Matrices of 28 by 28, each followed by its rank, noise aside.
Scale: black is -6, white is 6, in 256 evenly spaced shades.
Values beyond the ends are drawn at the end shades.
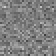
six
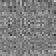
four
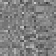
four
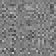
five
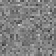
six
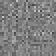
five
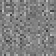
five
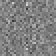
six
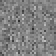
six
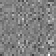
five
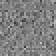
six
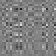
two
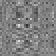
two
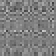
two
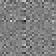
two
